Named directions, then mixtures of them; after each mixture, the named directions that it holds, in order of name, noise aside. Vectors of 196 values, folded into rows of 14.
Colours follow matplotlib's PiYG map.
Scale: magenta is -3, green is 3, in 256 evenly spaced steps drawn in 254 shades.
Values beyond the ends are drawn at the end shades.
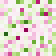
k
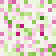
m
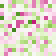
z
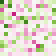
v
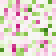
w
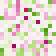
w.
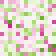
m.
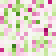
w.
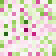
k, v.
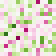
k.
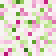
k, z.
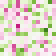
w.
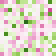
k, m.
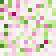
v, w.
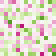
m.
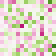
k, m.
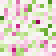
w.
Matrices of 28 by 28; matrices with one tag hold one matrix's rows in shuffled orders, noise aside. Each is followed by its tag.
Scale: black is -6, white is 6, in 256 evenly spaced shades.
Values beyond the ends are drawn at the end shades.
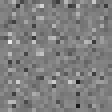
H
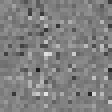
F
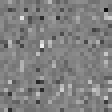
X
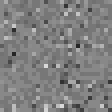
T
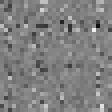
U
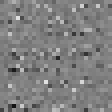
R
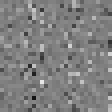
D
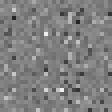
T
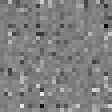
X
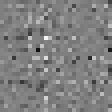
F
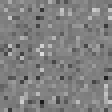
X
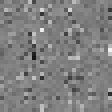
D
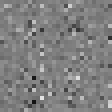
D
